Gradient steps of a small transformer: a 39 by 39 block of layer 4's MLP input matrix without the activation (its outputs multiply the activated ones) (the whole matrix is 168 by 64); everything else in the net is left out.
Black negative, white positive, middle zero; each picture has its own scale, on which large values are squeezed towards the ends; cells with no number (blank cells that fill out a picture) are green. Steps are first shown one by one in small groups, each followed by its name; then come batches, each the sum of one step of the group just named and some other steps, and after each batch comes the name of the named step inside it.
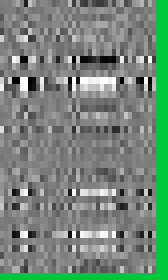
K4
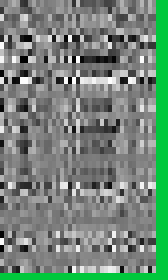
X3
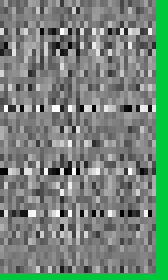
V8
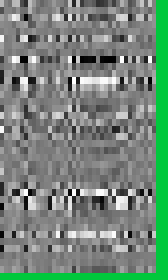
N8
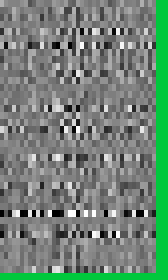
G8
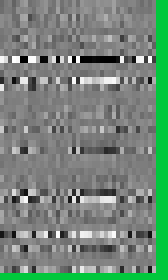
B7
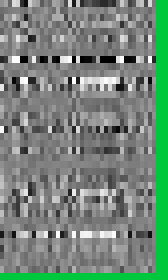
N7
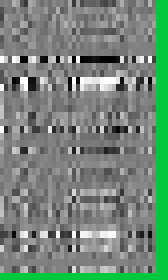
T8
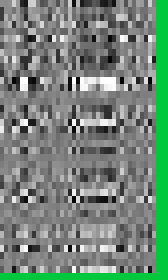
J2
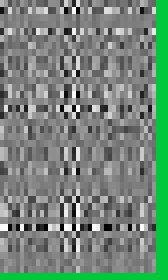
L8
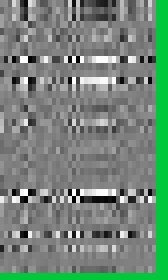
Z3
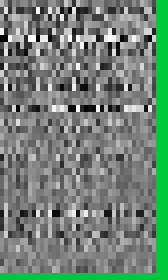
G8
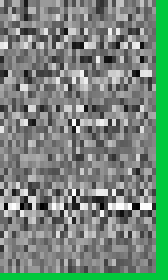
N8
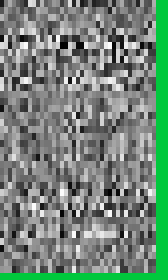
X3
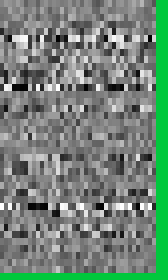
G8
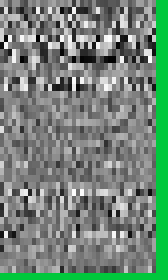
N8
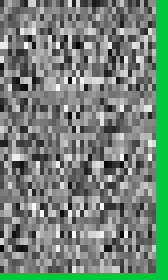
X3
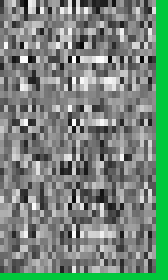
J2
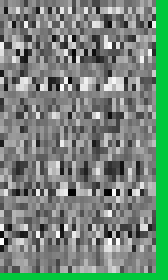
X3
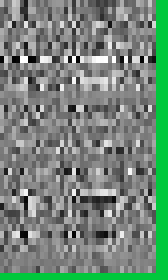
Z3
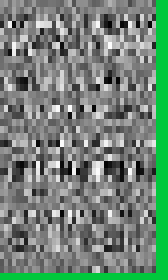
V8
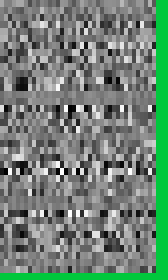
G8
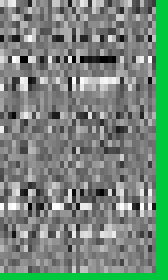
T8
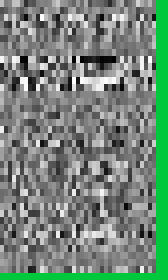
T8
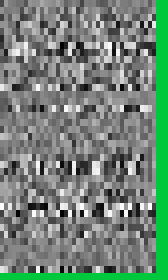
V8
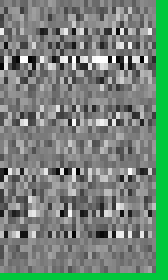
V8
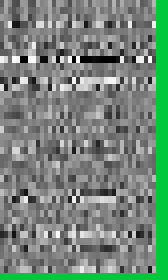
B7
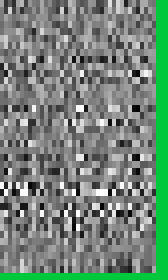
L8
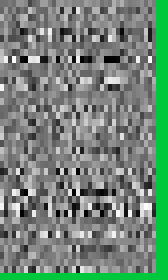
B7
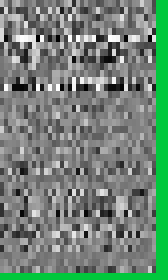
N8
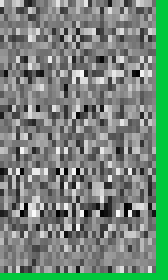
L8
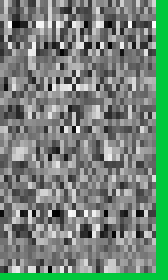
G8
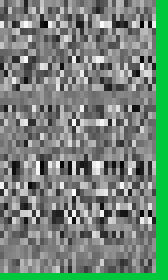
G8
